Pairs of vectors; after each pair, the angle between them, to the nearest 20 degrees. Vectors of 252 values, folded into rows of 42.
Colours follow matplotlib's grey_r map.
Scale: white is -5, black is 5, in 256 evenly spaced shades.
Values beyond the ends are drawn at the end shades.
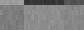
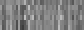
80 degrees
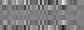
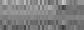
40 degrees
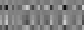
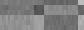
80 degrees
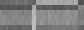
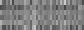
60 degrees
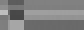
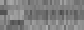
140 degrees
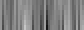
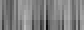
20 degrees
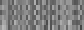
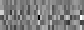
120 degrees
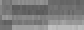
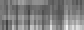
40 degrees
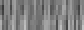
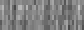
140 degrees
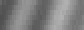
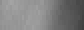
120 degrees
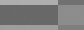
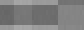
20 degrees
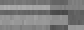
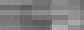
140 degrees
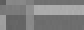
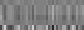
80 degrees
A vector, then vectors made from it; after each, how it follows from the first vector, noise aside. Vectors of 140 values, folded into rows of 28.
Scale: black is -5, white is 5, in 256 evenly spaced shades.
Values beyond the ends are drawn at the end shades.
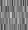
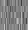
wrapped around, negated, partly zeroed.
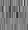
reversed, negated, partly zeroed.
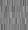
shrunk.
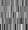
reversed.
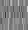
wrapped around, partly zeroed.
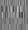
wrapped around, negated, partly zeroed.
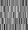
reversed.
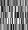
wrapped around, negated, scaled up.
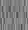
reversed, negated, shrunk.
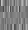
wrapped around, negated, partly zeroed.
